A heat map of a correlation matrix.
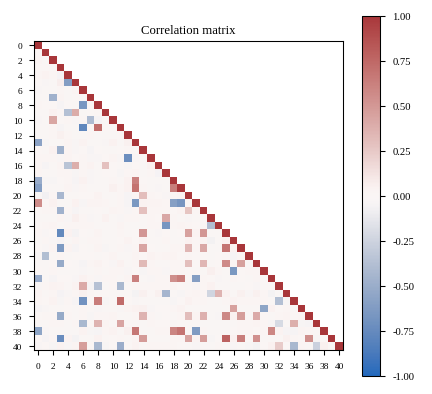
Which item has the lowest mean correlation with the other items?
3
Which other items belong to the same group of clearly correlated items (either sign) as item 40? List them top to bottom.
6, 8, 11, 32, 34, 37
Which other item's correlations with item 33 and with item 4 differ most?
5
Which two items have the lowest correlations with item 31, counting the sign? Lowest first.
21, 0
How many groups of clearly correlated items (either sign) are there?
9
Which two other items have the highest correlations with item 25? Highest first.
39, 27
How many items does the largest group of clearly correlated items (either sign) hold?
9
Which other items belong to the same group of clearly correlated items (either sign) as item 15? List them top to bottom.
12
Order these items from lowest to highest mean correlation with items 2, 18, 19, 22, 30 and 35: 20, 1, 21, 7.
21, 7, 1, 20
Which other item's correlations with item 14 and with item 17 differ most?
24
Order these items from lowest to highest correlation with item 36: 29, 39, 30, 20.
30, 20, 29, 39
